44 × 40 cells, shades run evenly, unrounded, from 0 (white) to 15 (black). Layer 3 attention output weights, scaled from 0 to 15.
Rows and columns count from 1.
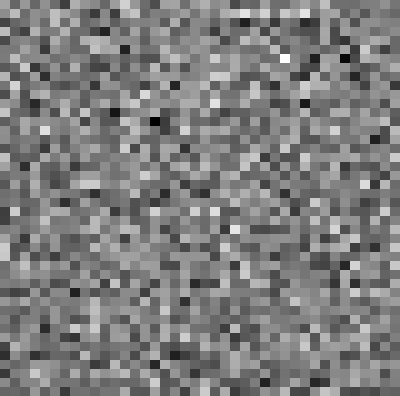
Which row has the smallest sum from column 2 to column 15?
42
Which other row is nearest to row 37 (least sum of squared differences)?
35
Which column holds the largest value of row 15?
17
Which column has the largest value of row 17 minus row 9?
1
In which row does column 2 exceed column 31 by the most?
18
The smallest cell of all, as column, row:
29, 7
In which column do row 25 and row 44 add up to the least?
34
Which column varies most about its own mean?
31
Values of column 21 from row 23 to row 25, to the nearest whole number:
7 8 9
